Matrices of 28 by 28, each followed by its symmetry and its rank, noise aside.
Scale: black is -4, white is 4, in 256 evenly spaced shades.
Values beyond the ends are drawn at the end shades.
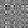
symmetric, rank one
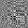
no symmetry, rank two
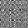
no symmetry, rank two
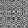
no symmetry, rank two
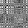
symmetric, rank one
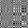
no symmetry, rank one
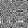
no symmetry, rank two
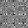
no symmetry, rank two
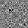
symmetric, rank three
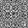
symmetric, rank three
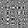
antisymmetric, rank two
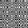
no symmetry, rank two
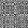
no symmetry, rank two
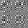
symmetric, rank two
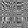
antisymmetric, rank two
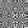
no symmetry, rank two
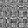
antisymmetric, rank two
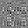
antisymmetric, rank two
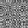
antisymmetric, rank two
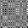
no symmetry, rank two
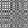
symmetric, rank one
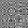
symmetric, rank two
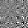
no symmetry, rank two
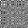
symmetric, rank one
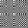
symmetric, rank one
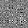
no symmetry, rank three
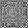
symmetric, rank two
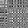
symmetric, rank one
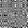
antisymmetric, rank two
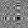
symmetric, rank one
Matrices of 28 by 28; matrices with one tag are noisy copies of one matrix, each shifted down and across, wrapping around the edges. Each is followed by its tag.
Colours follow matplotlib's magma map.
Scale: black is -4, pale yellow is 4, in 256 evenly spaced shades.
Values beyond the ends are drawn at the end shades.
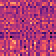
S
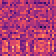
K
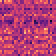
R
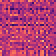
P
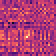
S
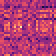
K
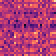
R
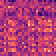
R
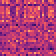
K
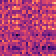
R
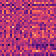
P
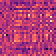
P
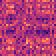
R
